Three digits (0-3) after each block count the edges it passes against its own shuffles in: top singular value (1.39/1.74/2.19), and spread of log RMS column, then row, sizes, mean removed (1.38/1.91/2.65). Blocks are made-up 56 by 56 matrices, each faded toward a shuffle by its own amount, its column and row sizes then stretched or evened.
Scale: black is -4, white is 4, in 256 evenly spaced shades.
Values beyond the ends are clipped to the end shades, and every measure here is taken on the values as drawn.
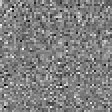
2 1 1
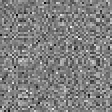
3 0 1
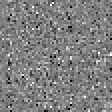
0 2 0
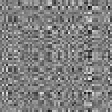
3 3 3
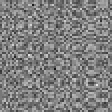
3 0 0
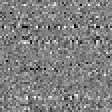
2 0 2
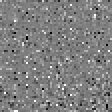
0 1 2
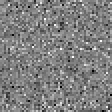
0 0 1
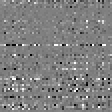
1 2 3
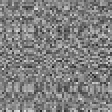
3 0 2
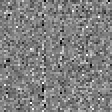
0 2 0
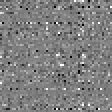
0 1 3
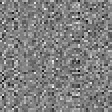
3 2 0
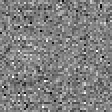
2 1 0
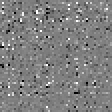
0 2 2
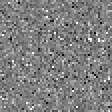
0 0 0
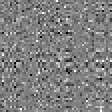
3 2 1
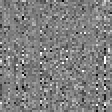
0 3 1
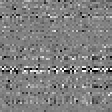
3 0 3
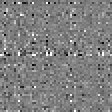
2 2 2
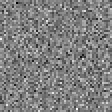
2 0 0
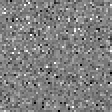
0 0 1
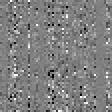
1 3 1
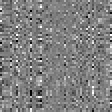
3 3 0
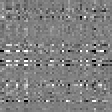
3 2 3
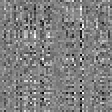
3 3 2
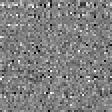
2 1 2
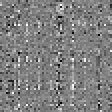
2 3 2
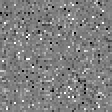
0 1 0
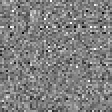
2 0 1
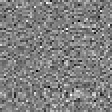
3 1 0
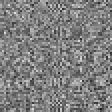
3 1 1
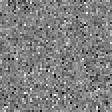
0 1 0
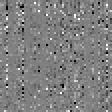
1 3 1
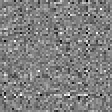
2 2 2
